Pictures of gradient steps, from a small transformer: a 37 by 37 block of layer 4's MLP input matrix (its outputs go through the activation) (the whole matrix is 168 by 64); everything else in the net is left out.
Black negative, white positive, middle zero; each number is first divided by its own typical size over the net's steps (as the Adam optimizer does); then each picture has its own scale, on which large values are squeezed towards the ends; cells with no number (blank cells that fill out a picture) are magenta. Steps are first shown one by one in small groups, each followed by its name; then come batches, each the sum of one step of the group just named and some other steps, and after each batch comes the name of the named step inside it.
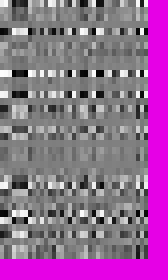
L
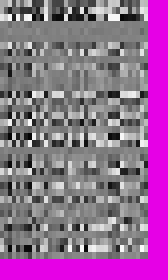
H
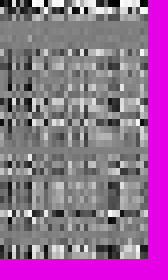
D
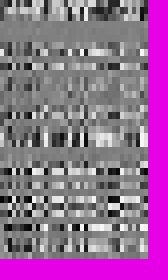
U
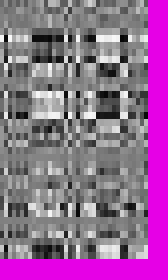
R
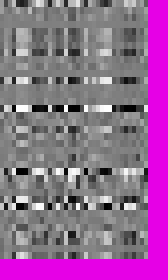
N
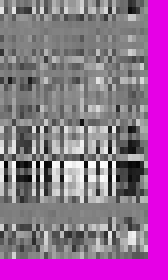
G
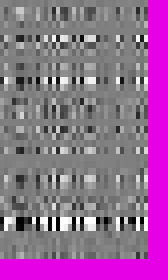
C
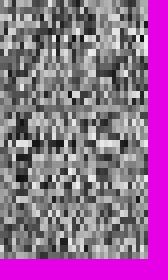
H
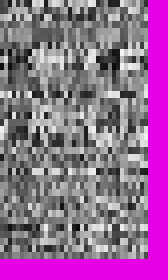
U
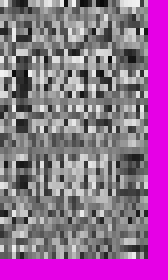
L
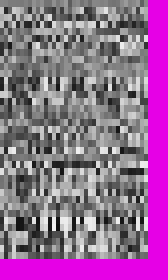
C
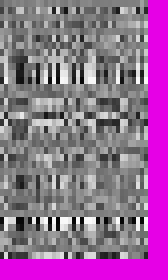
C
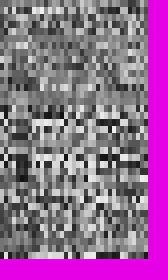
G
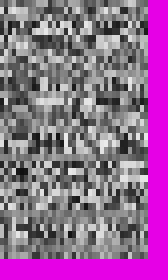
N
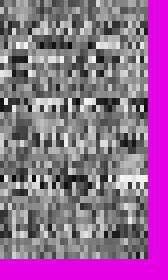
L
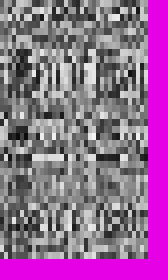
H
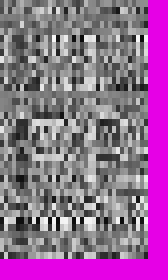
C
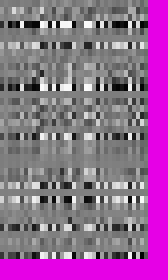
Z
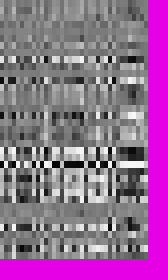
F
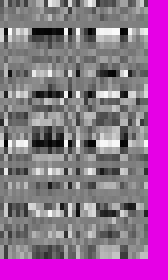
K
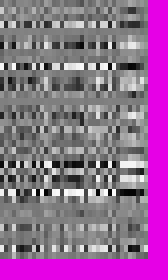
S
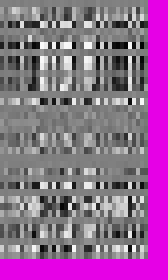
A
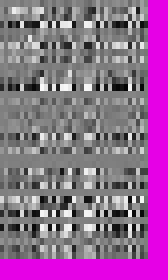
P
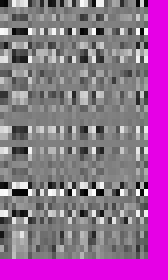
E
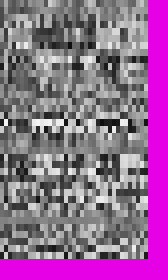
K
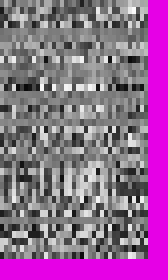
P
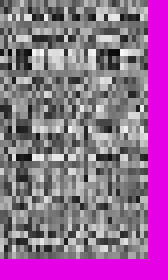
F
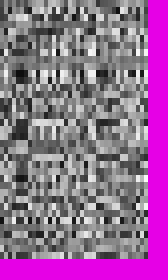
K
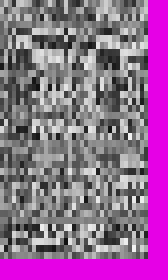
Z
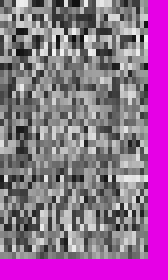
E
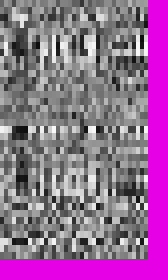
A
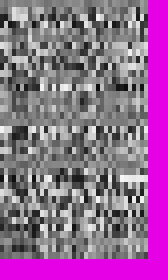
P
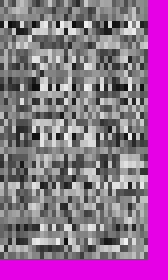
Z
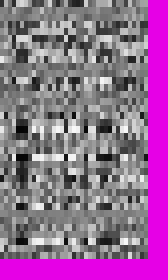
Z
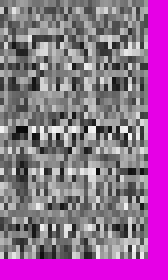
A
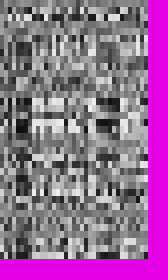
S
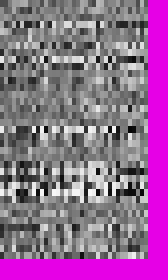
E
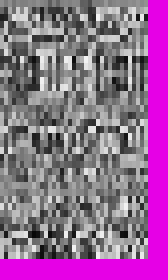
A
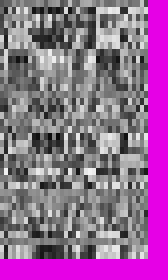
K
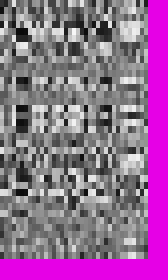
E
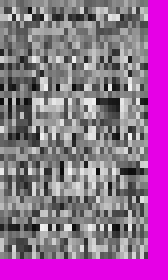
P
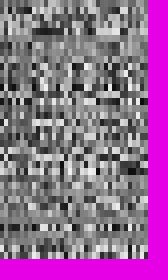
K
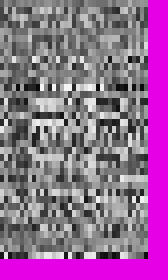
Z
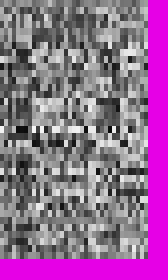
K
